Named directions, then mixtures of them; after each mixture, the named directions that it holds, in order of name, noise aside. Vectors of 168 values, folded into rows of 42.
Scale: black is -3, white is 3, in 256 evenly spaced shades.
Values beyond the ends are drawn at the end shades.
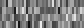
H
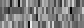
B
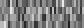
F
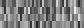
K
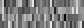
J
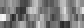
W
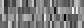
J.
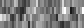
B, W.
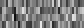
H.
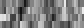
K, W.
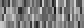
F, K.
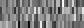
B, F, H.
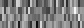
H, J, K.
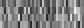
K.
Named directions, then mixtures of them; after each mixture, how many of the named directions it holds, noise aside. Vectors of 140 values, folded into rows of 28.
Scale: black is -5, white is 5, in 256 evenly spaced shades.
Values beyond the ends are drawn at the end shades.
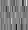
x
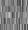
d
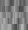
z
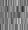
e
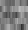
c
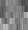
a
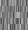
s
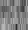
four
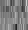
three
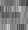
two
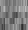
four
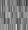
four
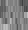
one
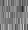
three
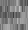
three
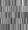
four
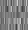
two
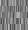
one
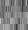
four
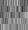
two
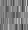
four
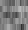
one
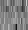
three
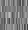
one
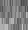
four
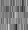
four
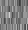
two
